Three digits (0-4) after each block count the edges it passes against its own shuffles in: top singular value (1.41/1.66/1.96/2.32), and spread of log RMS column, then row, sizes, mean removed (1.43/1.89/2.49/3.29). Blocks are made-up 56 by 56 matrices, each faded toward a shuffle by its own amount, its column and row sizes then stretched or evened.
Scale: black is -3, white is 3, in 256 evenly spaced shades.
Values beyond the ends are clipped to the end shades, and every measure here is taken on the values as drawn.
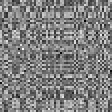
4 1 1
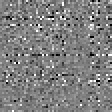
2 2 3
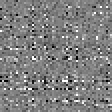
3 2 3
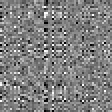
4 3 2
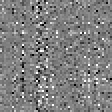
1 3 1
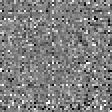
0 2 3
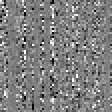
0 4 0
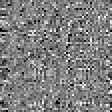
3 2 1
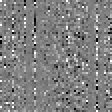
1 4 0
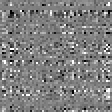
3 2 4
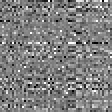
4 0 3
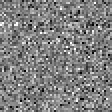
1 0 1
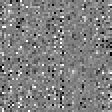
0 3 1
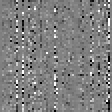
3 4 0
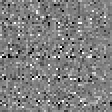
2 2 2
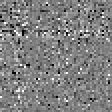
0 2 2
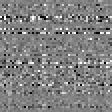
2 0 4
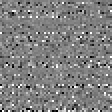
1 1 4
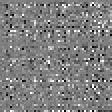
2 2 4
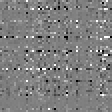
1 3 3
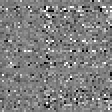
0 2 3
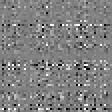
1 3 4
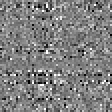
3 1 3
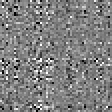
2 3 2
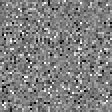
1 1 1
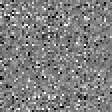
2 2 1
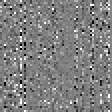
1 4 0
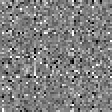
3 2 2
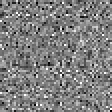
3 0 1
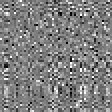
4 2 0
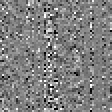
1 4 0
